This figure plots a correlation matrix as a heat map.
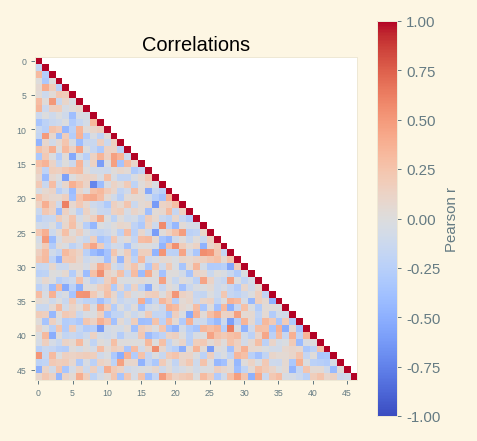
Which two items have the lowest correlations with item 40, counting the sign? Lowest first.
2, 16
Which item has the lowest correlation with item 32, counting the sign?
43
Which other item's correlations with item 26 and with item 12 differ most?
44
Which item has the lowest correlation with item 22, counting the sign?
37
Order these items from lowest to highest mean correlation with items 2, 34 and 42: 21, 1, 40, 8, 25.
40, 25, 1, 21, 8
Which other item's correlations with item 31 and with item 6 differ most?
46
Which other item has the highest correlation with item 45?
10
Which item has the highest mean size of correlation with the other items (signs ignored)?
28
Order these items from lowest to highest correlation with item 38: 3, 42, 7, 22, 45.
45, 3, 42, 7, 22
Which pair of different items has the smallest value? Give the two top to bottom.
8, 18
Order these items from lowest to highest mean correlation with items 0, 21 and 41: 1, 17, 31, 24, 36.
17, 31, 36, 24, 1
